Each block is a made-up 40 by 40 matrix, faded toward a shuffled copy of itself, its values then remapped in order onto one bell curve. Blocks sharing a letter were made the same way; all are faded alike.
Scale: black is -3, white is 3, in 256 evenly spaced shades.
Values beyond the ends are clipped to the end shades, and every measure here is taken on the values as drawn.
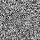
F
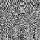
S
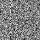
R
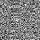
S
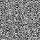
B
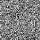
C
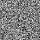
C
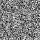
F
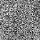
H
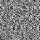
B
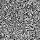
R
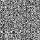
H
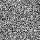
F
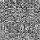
B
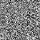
H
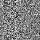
C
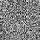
S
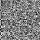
H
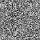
H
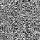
H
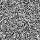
R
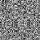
B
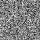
F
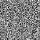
R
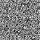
B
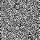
C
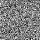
F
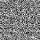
B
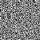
H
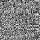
B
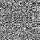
S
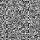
H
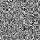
H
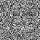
B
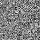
R
